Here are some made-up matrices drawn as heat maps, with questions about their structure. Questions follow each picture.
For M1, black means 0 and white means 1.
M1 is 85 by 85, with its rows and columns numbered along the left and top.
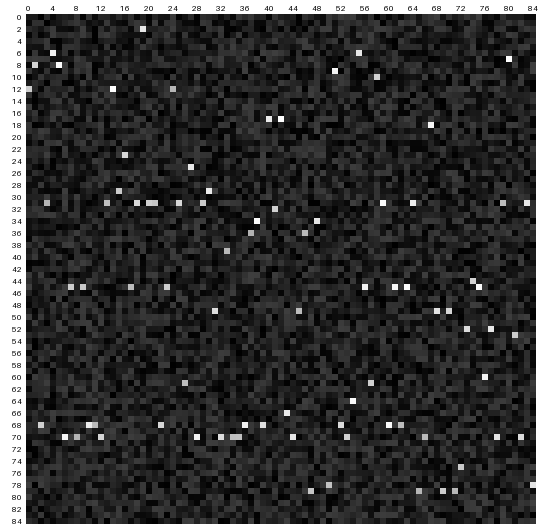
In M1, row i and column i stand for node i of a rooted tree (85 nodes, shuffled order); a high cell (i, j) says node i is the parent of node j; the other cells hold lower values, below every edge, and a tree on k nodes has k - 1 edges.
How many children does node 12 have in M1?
3
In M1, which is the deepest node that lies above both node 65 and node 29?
31
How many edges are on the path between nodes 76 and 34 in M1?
5
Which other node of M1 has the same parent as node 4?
55
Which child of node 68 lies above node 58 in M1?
10
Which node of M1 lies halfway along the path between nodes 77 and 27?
49
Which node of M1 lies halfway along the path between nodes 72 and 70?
45
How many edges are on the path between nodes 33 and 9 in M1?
5
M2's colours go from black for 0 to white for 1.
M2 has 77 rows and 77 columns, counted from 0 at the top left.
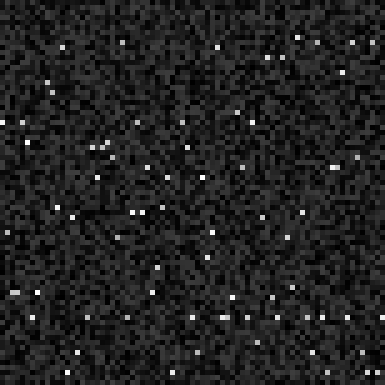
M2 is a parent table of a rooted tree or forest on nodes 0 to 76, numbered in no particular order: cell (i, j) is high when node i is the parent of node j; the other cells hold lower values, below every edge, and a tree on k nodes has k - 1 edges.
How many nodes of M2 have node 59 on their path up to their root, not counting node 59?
9
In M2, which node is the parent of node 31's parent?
11
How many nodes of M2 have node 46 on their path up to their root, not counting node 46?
7
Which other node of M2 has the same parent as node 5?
21
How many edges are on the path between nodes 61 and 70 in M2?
3
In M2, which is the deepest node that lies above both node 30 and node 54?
58
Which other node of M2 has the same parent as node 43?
12
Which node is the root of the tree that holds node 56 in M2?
16
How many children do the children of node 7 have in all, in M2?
2
